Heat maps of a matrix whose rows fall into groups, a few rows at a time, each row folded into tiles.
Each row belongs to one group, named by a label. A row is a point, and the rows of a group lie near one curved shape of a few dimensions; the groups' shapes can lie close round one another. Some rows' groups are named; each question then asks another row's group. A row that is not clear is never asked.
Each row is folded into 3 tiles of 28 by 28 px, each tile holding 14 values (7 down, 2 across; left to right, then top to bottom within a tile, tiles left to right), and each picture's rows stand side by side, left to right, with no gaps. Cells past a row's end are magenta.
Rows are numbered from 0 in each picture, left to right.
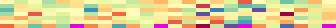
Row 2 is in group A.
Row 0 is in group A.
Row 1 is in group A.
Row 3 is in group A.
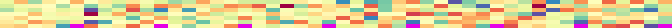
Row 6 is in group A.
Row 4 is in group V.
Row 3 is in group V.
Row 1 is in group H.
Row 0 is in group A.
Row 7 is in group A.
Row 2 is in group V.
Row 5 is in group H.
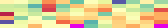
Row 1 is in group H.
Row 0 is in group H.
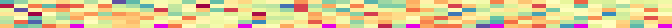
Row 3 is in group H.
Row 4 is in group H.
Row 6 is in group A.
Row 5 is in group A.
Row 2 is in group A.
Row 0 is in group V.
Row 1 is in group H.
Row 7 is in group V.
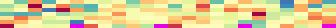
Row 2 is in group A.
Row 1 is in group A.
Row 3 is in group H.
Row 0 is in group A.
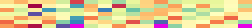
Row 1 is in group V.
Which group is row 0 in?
A
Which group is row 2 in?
V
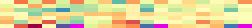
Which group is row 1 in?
A
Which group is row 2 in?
A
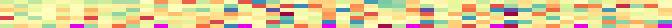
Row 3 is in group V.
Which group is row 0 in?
V
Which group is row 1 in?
V
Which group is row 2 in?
A
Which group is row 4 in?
H
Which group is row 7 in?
V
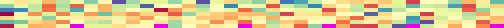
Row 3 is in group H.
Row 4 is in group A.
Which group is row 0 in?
H
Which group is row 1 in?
H
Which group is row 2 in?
H
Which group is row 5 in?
H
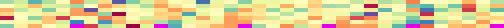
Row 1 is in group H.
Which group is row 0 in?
V
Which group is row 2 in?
H
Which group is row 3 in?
V
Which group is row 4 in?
A
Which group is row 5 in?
H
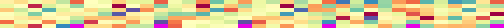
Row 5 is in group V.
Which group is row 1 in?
A
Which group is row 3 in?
A
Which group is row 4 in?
V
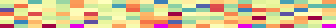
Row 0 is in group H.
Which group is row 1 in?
H
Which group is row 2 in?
H
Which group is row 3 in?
V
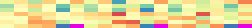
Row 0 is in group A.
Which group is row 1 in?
A
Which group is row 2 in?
A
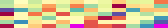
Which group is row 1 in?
A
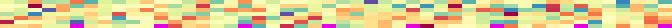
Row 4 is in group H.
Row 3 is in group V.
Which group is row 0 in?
A
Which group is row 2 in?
A
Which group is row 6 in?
H
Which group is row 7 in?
H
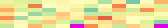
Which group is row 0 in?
V
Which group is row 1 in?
A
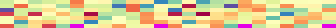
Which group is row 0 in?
H
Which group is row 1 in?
H
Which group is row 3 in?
V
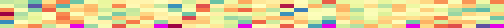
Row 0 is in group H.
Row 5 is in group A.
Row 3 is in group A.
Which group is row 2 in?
A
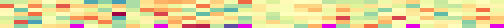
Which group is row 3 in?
V
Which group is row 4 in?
V
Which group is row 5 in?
V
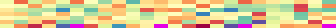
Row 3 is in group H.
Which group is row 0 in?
A
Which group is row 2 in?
A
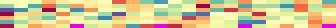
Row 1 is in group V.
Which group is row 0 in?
H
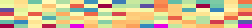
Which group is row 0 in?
H
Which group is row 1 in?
H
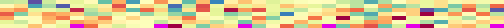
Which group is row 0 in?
H
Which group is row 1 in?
A
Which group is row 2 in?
A
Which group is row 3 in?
V
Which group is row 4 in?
V
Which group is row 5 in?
H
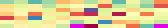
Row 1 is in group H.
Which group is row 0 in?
V
